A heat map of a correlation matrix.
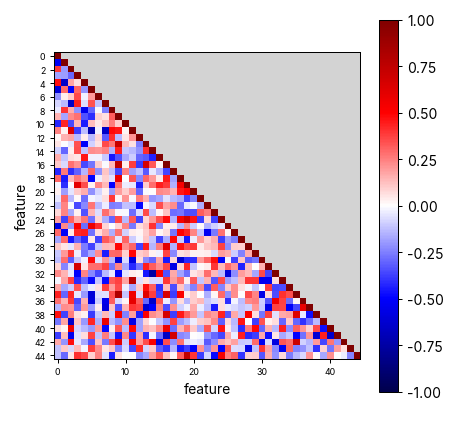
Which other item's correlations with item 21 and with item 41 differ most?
17
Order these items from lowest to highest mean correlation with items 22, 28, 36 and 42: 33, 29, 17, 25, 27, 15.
25, 17, 27, 15, 29, 33
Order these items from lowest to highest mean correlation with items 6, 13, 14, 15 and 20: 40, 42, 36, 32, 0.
32, 36, 0, 42, 40
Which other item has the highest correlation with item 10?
1
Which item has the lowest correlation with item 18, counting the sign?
30
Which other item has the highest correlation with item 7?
39
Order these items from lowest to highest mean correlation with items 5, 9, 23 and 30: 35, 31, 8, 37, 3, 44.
37, 44, 35, 8, 3, 31
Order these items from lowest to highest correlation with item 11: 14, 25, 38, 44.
25, 14, 44, 38
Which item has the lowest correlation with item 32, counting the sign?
14
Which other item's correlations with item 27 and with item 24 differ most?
19
